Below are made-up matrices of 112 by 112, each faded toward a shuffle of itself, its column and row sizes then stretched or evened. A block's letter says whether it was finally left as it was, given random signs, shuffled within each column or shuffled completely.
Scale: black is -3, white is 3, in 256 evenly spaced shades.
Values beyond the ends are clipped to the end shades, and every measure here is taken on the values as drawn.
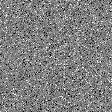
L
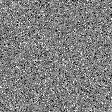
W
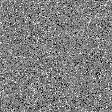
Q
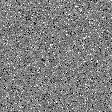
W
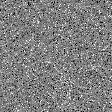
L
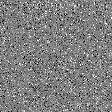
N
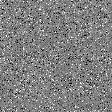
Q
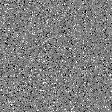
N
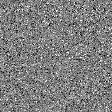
Q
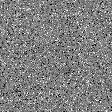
W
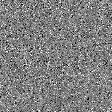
N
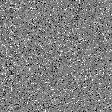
N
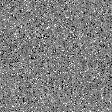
N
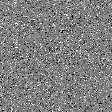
Q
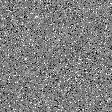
W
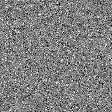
L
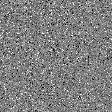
Q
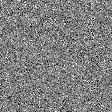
L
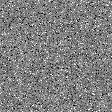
W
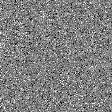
Q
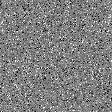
Q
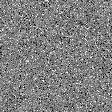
L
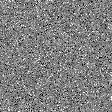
W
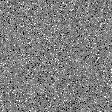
L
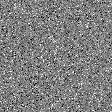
L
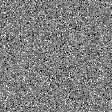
N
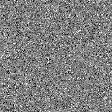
N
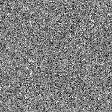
N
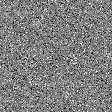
W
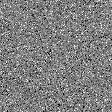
L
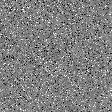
W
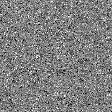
N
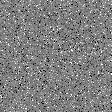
W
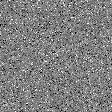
W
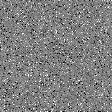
N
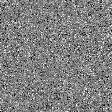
Q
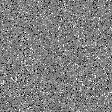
Q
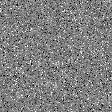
L
